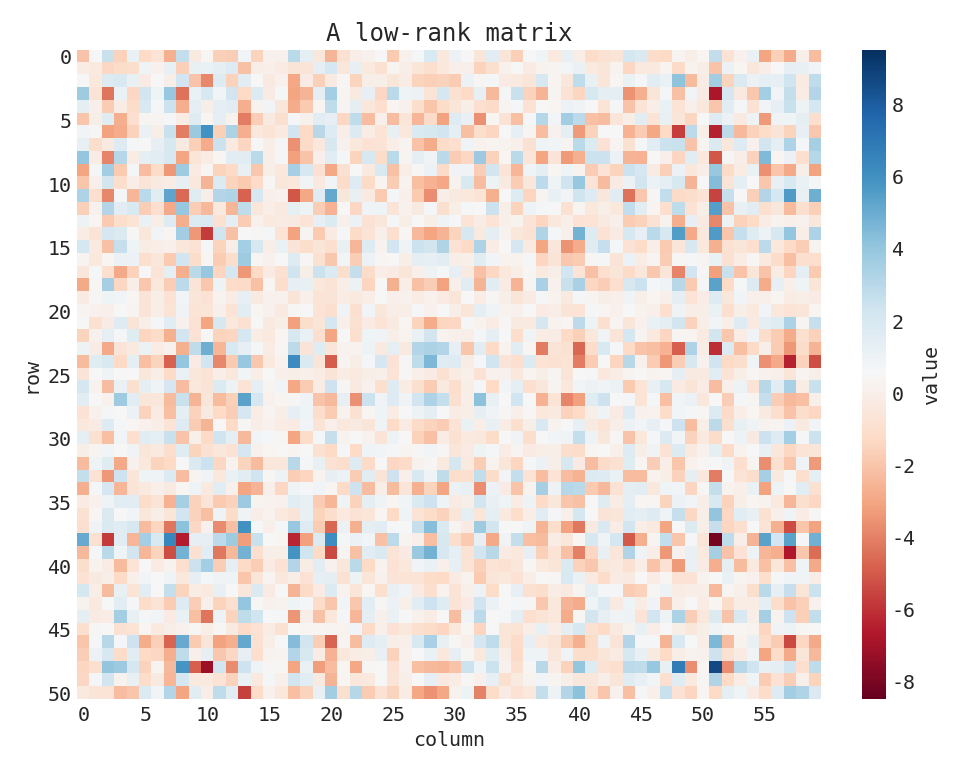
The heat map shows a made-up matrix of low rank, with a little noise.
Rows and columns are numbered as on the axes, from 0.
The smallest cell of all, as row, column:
38, 51
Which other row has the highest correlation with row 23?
6
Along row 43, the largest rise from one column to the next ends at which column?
13
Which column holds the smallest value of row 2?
10
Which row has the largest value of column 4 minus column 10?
48
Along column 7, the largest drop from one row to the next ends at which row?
39
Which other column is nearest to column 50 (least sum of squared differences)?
15
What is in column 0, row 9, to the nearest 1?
-3
